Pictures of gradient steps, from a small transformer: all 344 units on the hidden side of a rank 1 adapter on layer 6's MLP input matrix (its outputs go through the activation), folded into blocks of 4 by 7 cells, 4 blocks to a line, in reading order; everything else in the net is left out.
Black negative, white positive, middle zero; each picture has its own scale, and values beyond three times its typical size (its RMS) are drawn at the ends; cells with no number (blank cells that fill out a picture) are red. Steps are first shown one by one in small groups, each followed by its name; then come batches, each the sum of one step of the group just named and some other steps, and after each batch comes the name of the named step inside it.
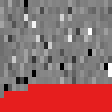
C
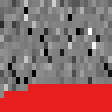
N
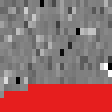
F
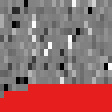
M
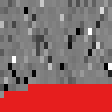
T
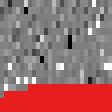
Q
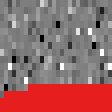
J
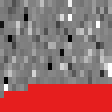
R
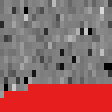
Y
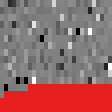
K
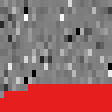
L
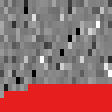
F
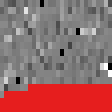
F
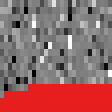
M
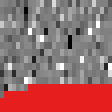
Q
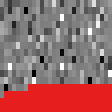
Q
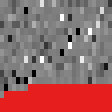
N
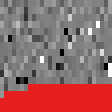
R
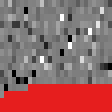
N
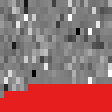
L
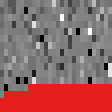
K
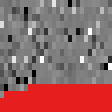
T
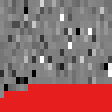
C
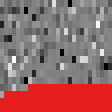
Y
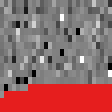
F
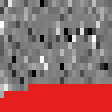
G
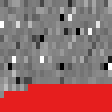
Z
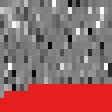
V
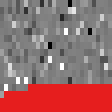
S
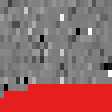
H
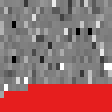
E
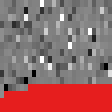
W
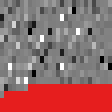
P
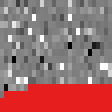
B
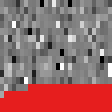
S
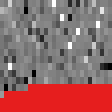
V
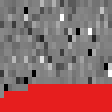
W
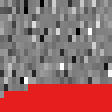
S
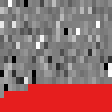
B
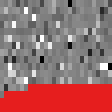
B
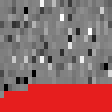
W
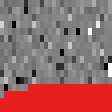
Z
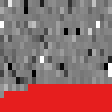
Z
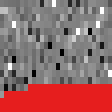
V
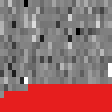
E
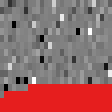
H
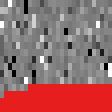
B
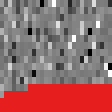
G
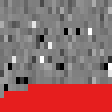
Z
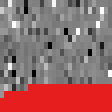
V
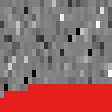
V
